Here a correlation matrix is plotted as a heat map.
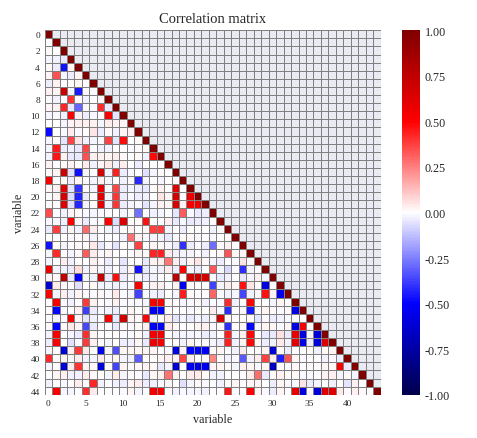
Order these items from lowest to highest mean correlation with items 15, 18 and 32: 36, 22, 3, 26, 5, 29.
26, 36, 3, 5, 22, 29
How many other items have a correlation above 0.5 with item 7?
6
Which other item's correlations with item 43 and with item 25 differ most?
6
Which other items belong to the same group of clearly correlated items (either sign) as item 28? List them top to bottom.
16, 42
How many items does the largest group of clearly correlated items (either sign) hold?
12
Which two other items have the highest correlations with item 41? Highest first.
39, 4
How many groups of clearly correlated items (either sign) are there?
7
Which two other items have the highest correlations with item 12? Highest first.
31, 26
